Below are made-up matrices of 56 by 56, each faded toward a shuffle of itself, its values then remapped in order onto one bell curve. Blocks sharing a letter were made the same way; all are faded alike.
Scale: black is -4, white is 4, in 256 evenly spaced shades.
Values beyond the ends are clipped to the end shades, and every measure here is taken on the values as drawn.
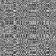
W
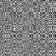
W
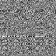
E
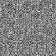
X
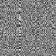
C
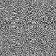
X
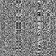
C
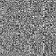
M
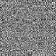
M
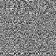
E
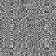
W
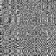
W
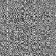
M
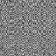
W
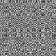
W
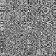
X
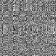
C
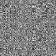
M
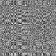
W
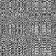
W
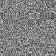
E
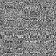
E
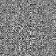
M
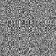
C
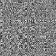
M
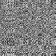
X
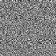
E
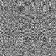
X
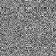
E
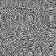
E
